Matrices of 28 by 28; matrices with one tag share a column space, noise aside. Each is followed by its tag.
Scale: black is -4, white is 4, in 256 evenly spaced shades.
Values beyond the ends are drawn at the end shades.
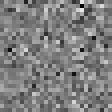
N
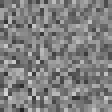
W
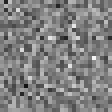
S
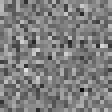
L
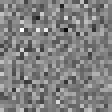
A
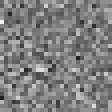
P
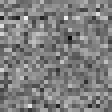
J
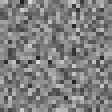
W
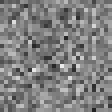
P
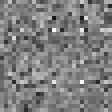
A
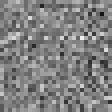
S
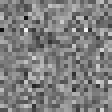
A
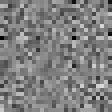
S
